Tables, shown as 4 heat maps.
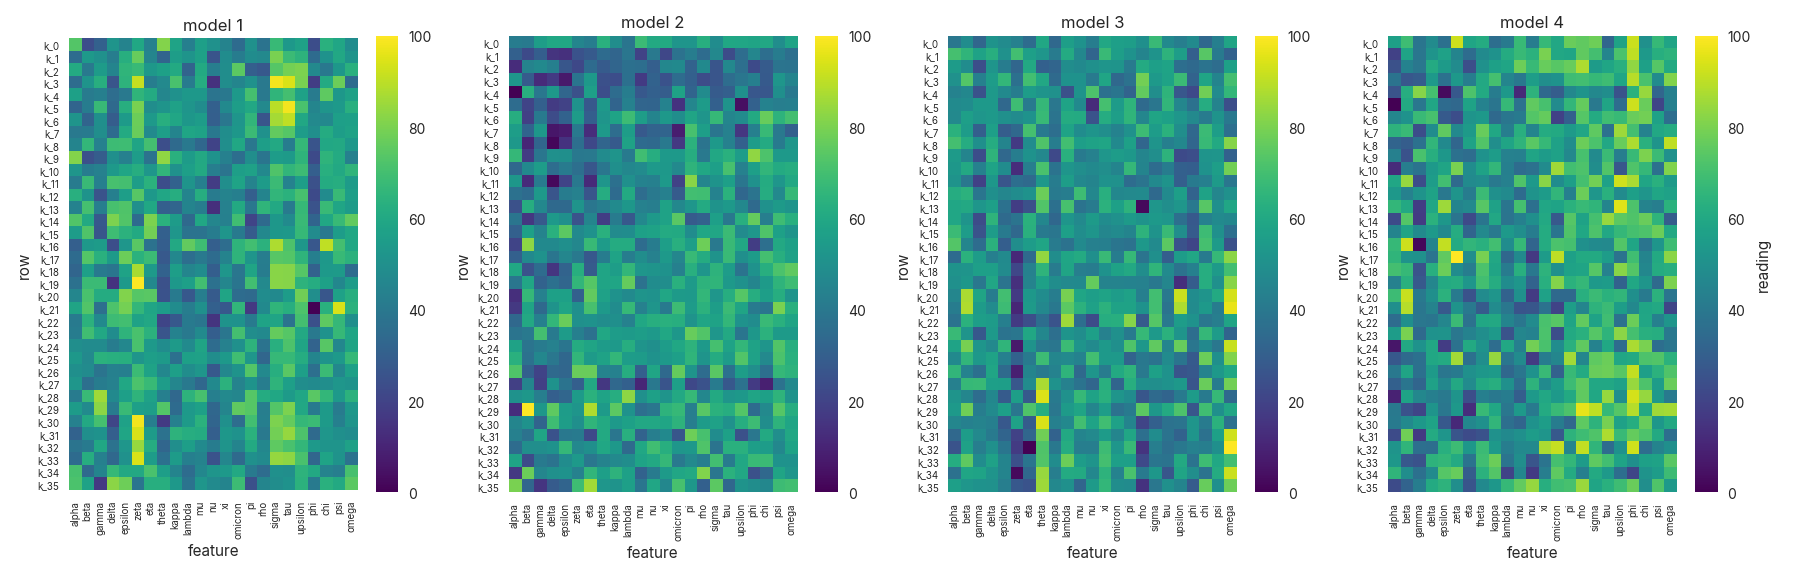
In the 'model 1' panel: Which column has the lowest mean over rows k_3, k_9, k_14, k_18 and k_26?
phi
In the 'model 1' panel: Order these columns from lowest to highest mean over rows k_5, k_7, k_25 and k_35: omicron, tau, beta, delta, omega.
beta, delta, omicron, omega, tau
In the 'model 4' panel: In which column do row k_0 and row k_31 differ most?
zeta
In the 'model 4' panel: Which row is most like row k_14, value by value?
k_31
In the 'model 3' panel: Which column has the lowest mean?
zeta
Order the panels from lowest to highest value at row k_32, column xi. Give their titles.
model 1, model 2, model 3, model 4
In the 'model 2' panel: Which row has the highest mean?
k_29
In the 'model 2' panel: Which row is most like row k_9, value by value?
k_33
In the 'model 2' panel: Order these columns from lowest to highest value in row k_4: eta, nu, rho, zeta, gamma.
zeta, nu, gamma, rho, eta
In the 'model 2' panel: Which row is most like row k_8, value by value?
k_11
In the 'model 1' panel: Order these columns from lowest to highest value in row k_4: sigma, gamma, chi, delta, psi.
delta, gamma, psi, sigma, chi
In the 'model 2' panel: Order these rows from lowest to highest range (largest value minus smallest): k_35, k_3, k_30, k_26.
k_30, k_3, k_26, k_35
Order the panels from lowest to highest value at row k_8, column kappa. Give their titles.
model 2, model 1, model 3, model 4
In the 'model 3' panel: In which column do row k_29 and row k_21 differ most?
omega
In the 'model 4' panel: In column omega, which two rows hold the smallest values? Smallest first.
k_21, k_14
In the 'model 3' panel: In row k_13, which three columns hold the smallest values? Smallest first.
rho, zeta, eta
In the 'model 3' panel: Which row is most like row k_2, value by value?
k_14
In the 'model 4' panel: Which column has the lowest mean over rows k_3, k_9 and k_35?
beta
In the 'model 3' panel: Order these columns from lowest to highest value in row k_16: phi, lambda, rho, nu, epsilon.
phi, epsilon, lambda, nu, rho
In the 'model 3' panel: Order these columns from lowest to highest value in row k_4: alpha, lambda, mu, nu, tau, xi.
lambda, xi, alpha, mu, tau, nu
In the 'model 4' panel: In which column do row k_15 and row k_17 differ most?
omicron
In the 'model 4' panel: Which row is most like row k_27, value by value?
k_3
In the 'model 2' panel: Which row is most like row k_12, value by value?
k_31
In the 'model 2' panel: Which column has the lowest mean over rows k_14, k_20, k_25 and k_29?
alpha
